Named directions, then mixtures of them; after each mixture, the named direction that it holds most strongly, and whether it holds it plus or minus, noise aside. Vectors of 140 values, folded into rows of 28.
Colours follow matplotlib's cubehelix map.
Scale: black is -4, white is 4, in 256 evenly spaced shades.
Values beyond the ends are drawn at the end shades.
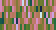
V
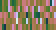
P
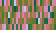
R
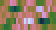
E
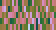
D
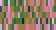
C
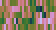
E, minus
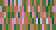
C, minus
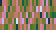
V, minus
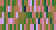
D, minus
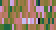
E, plus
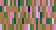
C, plus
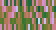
D, plus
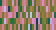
D, plus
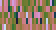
P, minus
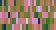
P, plus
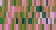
C, plus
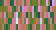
P, plus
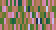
D, plus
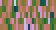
D, minus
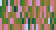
D, minus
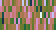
V, plus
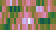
E, plus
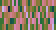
D, plus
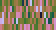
V, minus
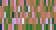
C, minus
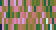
C, minus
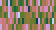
C, plus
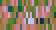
E, plus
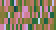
R, plus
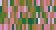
R, plus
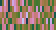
C, minus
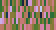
V, minus
